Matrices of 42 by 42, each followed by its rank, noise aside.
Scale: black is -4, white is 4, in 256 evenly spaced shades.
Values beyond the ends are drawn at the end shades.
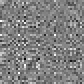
four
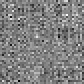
six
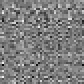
four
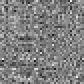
six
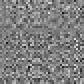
six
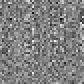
seven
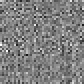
seven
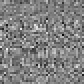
eight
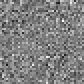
eight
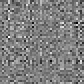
four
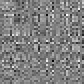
four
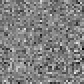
seven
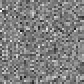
seven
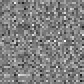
seven
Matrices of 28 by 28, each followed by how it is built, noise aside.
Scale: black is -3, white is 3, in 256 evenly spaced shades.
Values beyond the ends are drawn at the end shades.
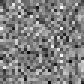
noise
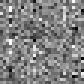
uneven columns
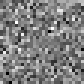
noise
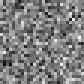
noise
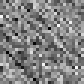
Toeplitz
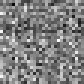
repeating columns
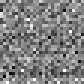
repeating columns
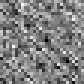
Toeplitz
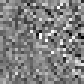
upper triangular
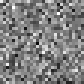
noise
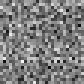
repeating columns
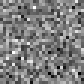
noise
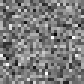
noise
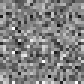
repeating columns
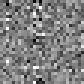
uneven columns
